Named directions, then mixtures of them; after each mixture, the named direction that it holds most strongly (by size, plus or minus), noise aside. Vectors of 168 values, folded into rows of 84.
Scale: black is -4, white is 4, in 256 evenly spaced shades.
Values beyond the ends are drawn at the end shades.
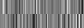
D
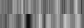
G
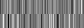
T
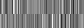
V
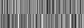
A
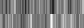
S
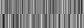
T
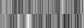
G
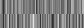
D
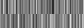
A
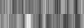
G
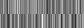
A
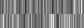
T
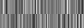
D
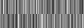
A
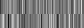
T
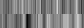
G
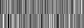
T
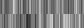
G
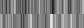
S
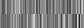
D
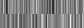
A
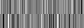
T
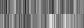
S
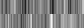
S
